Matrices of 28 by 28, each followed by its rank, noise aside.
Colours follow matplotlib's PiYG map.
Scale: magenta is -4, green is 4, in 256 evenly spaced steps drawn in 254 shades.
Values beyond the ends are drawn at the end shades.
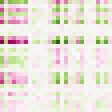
one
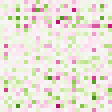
six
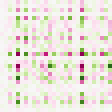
two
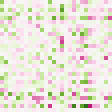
four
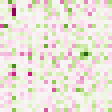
six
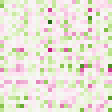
six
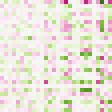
three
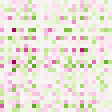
three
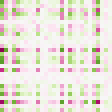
one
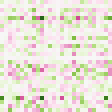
four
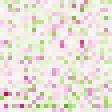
six
